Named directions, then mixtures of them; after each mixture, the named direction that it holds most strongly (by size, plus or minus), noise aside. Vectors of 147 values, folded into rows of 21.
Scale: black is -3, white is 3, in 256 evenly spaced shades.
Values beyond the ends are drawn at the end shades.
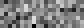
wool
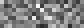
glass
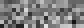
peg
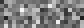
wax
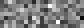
wax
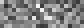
glass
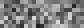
peg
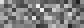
glass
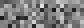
wool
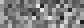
glass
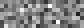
wax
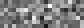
wool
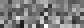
peg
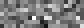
glass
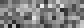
wool
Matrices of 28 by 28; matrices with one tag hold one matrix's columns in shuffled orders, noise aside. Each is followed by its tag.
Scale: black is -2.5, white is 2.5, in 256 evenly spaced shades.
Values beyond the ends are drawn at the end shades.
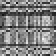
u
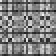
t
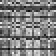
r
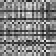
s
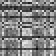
r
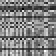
r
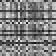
s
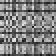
t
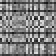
t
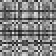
s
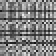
s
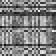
u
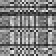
u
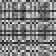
s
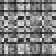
t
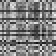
s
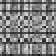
t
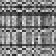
u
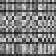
t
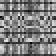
t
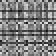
s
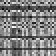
r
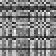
r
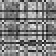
s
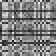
s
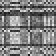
u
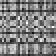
t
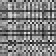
s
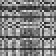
r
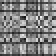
t
